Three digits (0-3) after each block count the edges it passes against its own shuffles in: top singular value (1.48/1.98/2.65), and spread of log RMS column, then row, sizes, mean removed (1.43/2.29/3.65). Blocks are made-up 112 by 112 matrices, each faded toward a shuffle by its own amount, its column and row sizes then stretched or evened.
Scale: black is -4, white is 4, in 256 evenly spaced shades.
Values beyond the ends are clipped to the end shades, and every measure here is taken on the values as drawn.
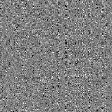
2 2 0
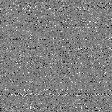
1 0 2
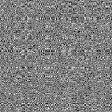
3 0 2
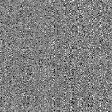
2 2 0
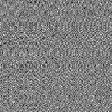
3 0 1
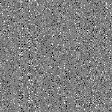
2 2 0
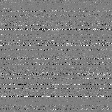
1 0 3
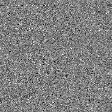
1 1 1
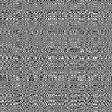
3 0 3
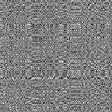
3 0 2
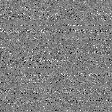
0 0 2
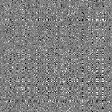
3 2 2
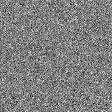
0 0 1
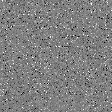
0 1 1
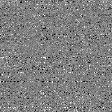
1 1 2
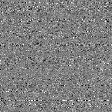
2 0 2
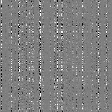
3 3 1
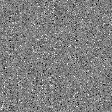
1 1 0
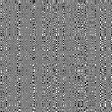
3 3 1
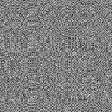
3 1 1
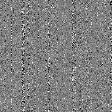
0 3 0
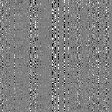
3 3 1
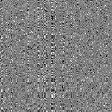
3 2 0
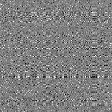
3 0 2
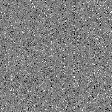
1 1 0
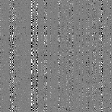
3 3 1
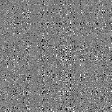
1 2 2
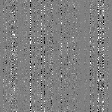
2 3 1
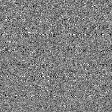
1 0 2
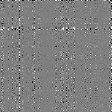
3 3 2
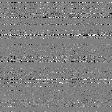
2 1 3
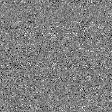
0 1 2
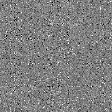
1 2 1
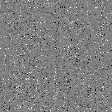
0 1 1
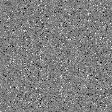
0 1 1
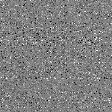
0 1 2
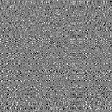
3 1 2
